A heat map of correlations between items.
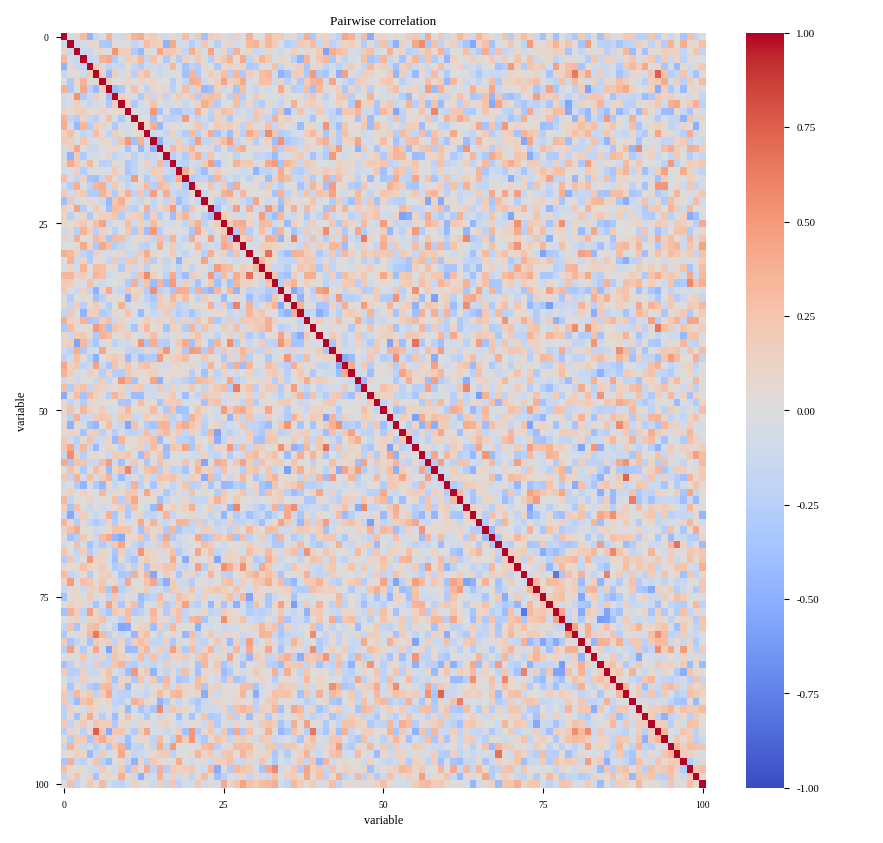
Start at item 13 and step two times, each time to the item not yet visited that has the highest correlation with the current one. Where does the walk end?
29
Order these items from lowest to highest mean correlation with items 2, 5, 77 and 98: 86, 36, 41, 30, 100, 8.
41, 86, 30, 100, 36, 8
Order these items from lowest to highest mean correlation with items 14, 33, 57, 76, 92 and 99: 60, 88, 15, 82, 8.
82, 8, 60, 15, 88
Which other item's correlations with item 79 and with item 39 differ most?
9
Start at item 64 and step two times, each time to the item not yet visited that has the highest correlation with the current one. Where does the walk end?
69
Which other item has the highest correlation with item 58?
10
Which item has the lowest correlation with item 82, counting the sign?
7
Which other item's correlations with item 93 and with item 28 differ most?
5
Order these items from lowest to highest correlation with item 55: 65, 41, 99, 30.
99, 30, 65, 41
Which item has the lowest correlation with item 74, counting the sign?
92
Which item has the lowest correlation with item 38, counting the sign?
77
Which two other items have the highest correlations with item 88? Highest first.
59, 57
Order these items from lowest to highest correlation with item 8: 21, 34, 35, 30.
21, 34, 35, 30
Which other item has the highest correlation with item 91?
4
